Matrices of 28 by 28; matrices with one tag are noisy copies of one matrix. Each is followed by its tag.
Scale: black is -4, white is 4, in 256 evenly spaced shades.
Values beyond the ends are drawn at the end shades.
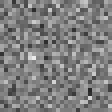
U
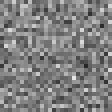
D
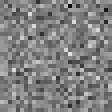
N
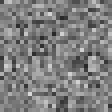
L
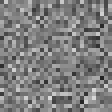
D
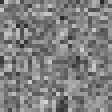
L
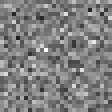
N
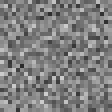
N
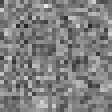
L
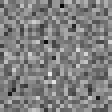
U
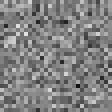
D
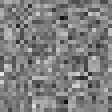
L
